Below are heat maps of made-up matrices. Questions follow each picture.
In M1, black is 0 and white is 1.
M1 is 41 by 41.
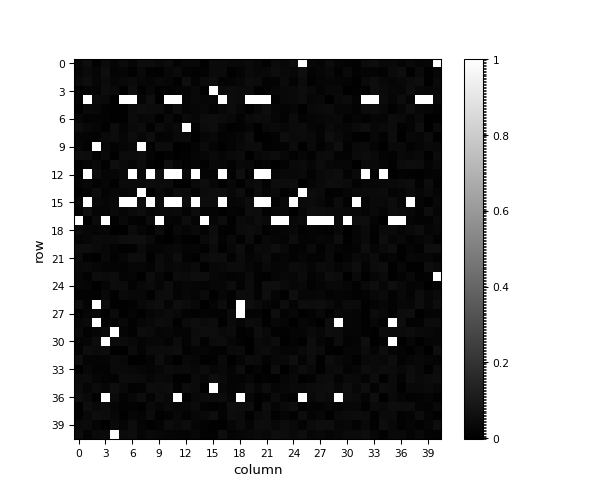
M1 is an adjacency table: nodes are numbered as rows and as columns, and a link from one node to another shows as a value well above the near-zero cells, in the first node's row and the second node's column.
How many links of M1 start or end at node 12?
12
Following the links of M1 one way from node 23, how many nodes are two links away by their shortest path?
1
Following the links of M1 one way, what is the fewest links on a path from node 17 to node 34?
4
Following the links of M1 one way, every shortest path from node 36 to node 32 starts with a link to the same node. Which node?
node 29
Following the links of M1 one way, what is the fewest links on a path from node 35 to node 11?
2
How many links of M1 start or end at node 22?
1
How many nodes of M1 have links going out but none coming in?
1
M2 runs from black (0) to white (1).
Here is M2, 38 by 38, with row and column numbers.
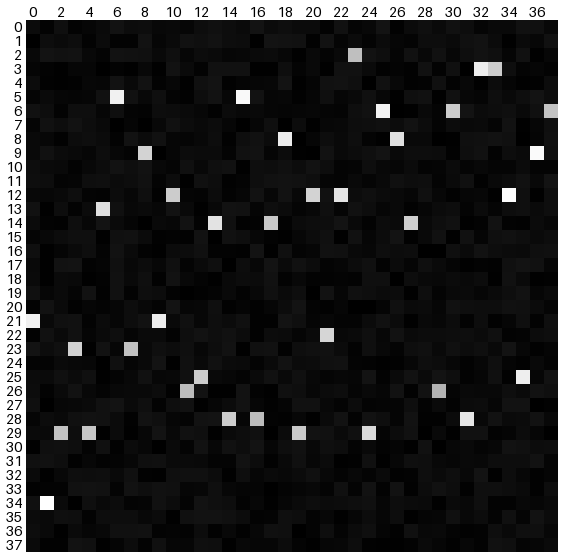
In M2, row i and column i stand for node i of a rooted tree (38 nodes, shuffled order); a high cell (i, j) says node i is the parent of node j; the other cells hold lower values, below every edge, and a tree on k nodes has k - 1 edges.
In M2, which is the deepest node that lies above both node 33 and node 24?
29
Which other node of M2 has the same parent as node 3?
7
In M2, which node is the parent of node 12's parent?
6
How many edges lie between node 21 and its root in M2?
8
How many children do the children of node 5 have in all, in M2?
3
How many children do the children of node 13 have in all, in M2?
2
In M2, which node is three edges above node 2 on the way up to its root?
8
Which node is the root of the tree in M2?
28
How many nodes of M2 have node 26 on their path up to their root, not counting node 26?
11
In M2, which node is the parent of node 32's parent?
23
